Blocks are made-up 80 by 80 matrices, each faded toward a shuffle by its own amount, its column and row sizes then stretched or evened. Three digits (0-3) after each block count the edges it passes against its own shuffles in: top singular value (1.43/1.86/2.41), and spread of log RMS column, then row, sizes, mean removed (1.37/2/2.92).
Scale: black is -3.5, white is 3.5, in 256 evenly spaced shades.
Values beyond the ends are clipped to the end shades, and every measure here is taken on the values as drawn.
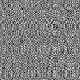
3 1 1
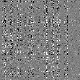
2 3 2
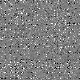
0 2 2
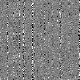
2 3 0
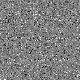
1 0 1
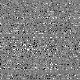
0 1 3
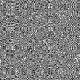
3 1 0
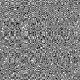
3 1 0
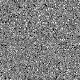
0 0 1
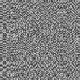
3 1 2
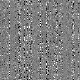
1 3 0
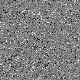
0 0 1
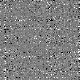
1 2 2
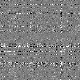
2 2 3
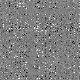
0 2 2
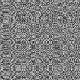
3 2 1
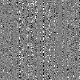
2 3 0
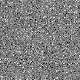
1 0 2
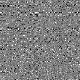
2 0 2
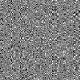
3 2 0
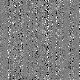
0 3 0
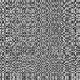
3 3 0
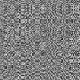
3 2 1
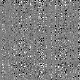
0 3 2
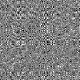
3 2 2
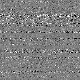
0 0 3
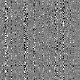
2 3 1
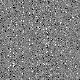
0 2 0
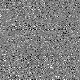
2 0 2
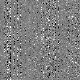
0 3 0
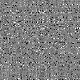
2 0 2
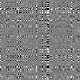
3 3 3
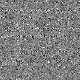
1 0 2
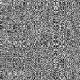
3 2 1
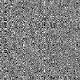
2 2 1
